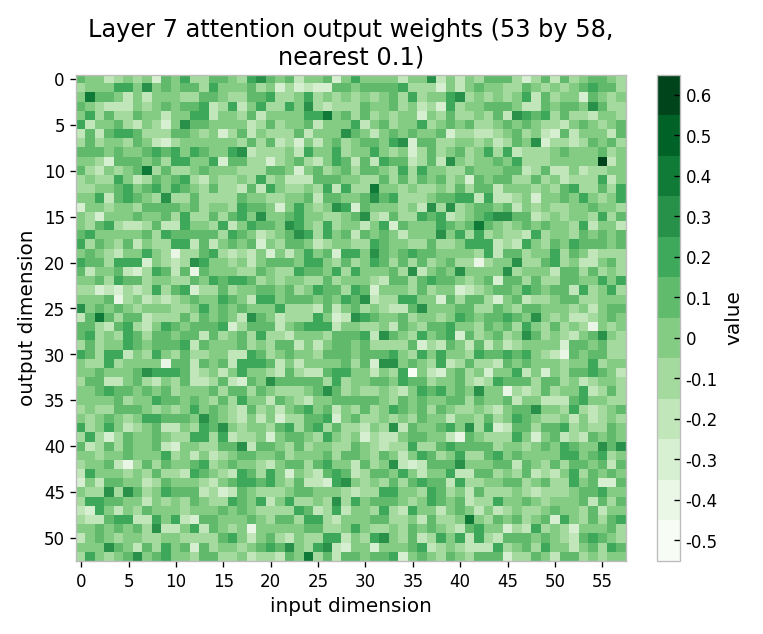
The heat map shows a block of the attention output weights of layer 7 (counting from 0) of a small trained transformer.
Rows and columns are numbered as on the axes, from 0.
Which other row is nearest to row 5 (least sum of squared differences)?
25
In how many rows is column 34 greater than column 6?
18
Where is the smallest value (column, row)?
35, 32
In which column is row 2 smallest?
53
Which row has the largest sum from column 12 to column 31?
24
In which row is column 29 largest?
26
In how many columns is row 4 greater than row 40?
21
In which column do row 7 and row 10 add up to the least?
23
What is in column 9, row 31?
-0.4
